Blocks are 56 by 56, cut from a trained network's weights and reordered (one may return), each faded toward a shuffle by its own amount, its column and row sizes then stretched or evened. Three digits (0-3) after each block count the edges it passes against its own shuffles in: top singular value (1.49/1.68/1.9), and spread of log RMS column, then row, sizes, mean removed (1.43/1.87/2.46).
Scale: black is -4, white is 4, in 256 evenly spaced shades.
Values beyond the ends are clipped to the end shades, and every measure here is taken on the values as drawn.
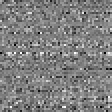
1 0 3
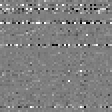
2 0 3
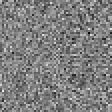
2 0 0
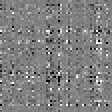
1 3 3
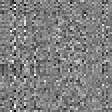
3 3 0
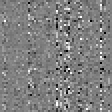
0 3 0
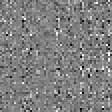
0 3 2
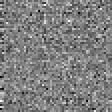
0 1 1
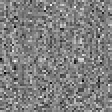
2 3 0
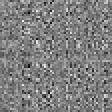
3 3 1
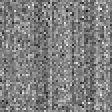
2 0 0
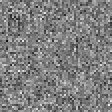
2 0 1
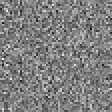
2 2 0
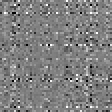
3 3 3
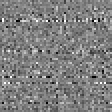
2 1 3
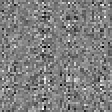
3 3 1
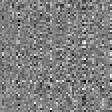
3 3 1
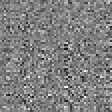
2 2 2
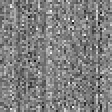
2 2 0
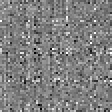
0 2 2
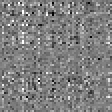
1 2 3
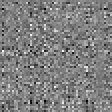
2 3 2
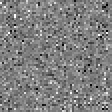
0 1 0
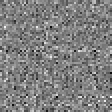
2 2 2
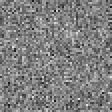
0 1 0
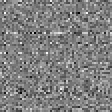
3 1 3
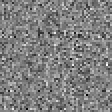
0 1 1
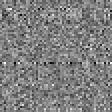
3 0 2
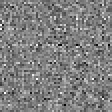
1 1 2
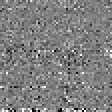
0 1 3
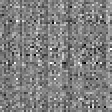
2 0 3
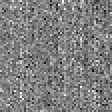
0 1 0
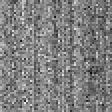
3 1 0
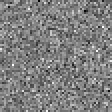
0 0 0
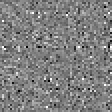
1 2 1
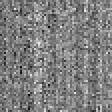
2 2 0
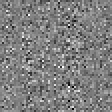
1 3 1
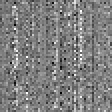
2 3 0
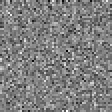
0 1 0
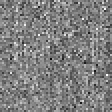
0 0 0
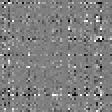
1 3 3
